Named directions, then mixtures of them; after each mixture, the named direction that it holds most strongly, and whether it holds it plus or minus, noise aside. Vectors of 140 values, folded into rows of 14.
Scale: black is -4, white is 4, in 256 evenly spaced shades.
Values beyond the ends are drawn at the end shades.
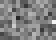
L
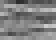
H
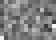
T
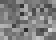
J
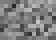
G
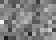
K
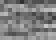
H, plus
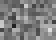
L, minus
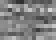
H, plus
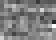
H, plus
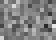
T, plus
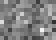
K, plus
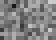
G, plus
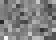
K, minus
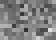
J, plus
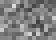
G, minus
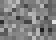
L, plus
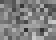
J, plus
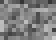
K, plus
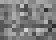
J, minus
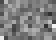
T, plus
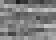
H, plus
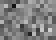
G, plus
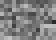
L, minus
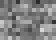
L, minus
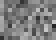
T, minus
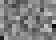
T, minus
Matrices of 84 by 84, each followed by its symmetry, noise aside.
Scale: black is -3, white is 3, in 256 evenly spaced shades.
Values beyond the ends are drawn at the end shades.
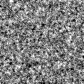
no symmetry.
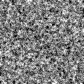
same after a half turn.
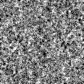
same after a half turn.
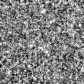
no symmetry.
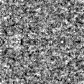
mirrored top to bottom.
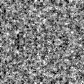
mirrored top to bottom.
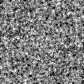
same after a half turn.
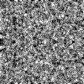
mirrored top to bottom.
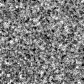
symmetric across the other diagonal.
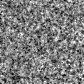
no symmetry.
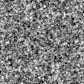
same after a half turn.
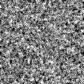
no symmetry.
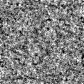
same after a half turn.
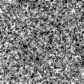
symmetric across the other diagonal.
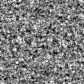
same after a half turn.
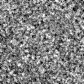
symmetric across the other diagonal.
